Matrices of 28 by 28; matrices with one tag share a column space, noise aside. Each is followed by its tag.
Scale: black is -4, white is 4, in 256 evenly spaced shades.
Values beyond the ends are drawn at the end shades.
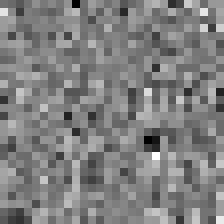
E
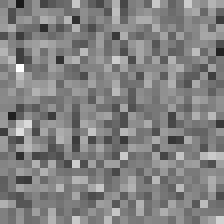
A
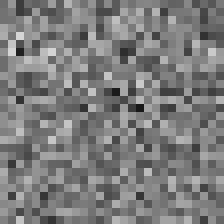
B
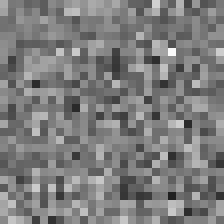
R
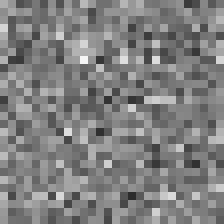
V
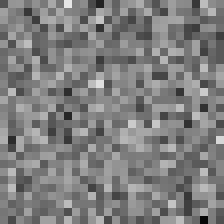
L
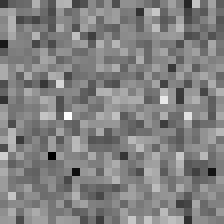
E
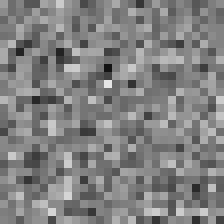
R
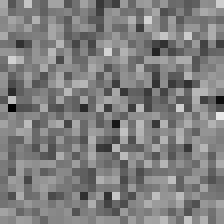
B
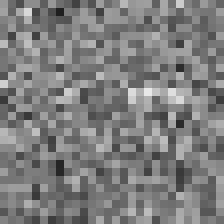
E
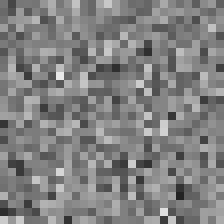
R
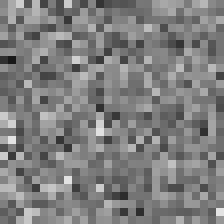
A
